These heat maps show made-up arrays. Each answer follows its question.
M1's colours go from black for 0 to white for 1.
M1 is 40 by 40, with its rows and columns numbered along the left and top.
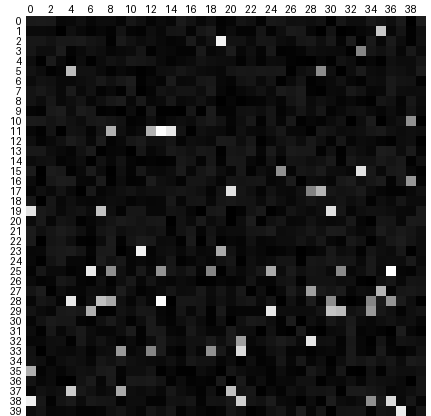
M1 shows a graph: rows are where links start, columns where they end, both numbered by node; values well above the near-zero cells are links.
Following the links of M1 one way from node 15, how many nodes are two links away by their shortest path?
10
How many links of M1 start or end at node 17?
3
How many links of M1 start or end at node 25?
8
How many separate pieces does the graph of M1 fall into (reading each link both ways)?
3
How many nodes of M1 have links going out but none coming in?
12
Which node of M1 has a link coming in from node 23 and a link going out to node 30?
node 19
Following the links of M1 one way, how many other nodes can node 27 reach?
10
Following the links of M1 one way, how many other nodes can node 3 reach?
5
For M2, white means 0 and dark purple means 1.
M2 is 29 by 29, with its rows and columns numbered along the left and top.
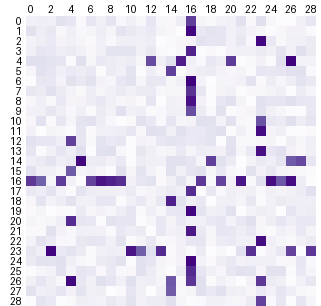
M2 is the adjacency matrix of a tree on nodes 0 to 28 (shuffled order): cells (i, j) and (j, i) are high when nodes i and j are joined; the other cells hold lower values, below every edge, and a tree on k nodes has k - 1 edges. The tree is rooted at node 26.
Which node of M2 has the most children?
16
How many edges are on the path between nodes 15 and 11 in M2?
4
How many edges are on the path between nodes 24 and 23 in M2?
3
